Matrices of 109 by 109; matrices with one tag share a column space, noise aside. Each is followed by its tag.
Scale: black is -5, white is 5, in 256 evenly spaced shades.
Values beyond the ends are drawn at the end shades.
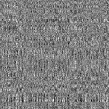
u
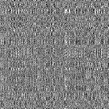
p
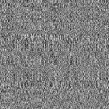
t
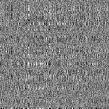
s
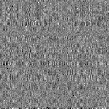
s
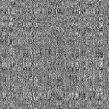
p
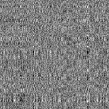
u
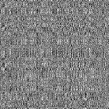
p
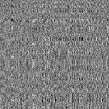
u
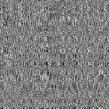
s
